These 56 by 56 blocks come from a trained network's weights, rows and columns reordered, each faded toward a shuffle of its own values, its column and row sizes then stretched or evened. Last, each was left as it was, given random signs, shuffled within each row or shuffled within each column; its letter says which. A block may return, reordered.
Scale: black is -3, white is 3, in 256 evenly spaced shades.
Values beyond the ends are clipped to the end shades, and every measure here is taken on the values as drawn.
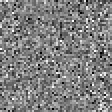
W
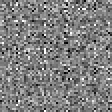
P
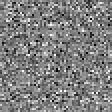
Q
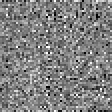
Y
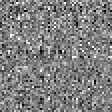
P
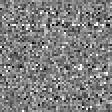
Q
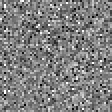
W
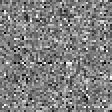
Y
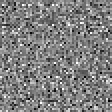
Q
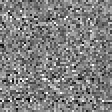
Q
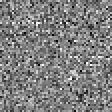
Q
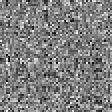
P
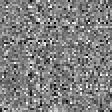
P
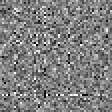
P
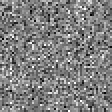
W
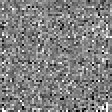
Y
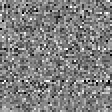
Q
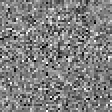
Y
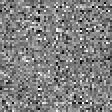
Y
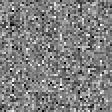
W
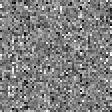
W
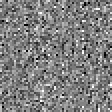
W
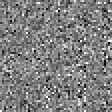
W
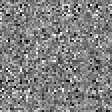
Y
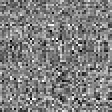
P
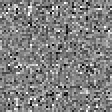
Y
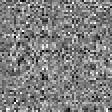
P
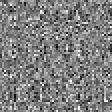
P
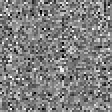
Y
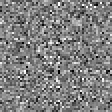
P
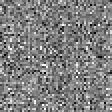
P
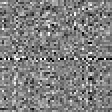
P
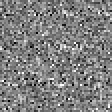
Q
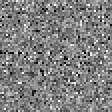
Q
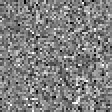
W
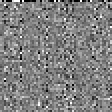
P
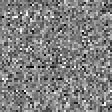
Y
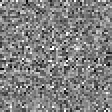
Y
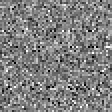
Q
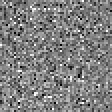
W
